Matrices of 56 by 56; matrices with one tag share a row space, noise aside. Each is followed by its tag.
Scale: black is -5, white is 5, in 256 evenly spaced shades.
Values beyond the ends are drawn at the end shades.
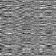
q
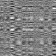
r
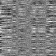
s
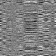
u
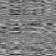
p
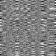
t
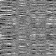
s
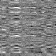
p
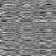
q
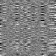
t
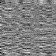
q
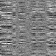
s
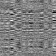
r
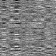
p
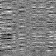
s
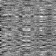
q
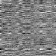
q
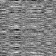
p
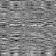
p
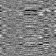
u
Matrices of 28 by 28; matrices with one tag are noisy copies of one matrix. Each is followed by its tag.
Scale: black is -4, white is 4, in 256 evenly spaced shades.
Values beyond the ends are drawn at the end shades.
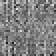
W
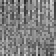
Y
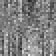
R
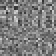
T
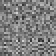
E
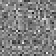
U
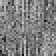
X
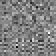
E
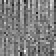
Y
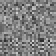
E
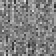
W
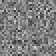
U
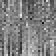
R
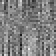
R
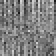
Y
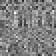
T
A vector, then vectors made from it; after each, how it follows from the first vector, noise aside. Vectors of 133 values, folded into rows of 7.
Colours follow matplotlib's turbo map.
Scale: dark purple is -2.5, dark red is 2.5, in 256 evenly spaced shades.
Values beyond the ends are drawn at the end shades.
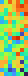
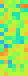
wrapped around, shrunk.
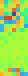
wrapped around, partly zeroed.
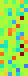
wrapped around, negated, partly zeroed.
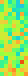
negated, shrunk.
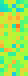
wrapped around, shrunk.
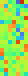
wrapped around, partly zeroed.
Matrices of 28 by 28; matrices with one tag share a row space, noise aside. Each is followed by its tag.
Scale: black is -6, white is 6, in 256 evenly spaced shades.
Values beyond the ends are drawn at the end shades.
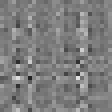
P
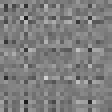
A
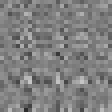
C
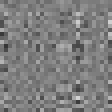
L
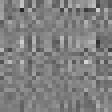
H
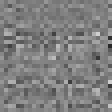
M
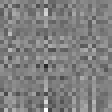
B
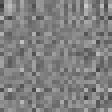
H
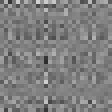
B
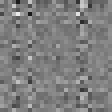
P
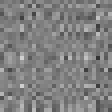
H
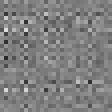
A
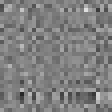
H
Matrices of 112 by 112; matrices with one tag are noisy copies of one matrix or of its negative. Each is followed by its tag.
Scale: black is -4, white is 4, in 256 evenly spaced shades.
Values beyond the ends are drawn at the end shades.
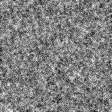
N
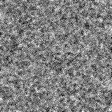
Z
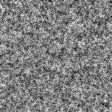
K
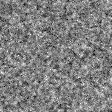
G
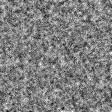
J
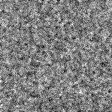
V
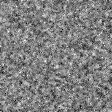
G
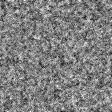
J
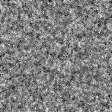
K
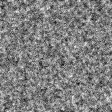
J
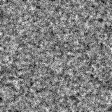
Z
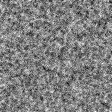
K
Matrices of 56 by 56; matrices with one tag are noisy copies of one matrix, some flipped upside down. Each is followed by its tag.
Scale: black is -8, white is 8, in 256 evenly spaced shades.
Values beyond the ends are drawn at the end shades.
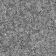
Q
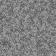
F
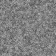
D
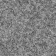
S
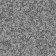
F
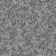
D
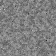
F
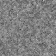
S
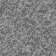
S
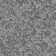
S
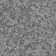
Q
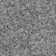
Q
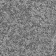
Q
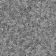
Q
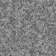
D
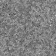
Q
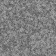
Q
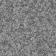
F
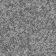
Q
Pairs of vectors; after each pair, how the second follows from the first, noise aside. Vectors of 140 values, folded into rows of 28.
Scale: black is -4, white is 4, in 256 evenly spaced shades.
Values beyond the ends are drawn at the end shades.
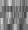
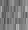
reversed, shrunk.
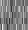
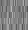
negated, shrunk.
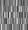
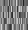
copied.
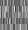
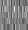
partly zeroed.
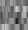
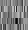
sign-scrambled.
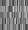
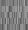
shrunk.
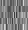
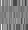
wrapped around, partly zeroed.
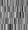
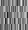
reversed.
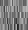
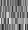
wrapped around, negated.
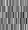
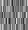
shuffled.
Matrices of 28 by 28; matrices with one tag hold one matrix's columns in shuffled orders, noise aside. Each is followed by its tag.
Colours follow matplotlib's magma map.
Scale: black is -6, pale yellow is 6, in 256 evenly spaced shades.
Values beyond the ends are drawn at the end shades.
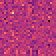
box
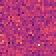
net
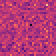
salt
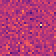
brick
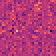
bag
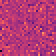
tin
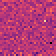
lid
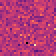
net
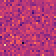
net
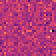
bag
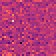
lid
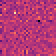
box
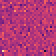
tin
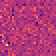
net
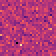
net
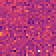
tin
